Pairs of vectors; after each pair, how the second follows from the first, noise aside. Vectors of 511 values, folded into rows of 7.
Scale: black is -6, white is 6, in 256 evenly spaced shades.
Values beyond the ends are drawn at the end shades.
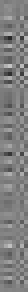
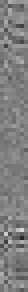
wrapped around, partly zeroed.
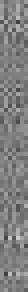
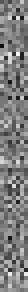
reversed, scaled up.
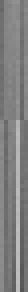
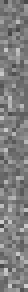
shuffled.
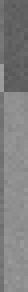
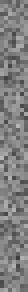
shuffled.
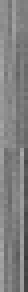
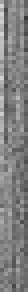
reversed, negated.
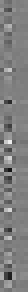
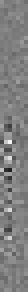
partly zeroed.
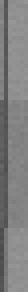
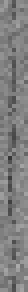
wrapped around, partly zeroed.
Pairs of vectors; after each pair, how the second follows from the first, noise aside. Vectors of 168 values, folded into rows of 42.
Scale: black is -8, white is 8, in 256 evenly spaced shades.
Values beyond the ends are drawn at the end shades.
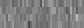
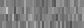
reversed.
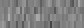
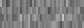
wrapped around, negated.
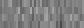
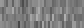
reversed.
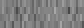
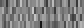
wrapped around, scaled up.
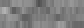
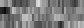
negated, scaled up.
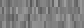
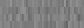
wrapped around, shrunk.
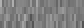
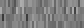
wrapped around, negated.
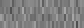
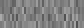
copied.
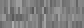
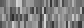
scaled up.
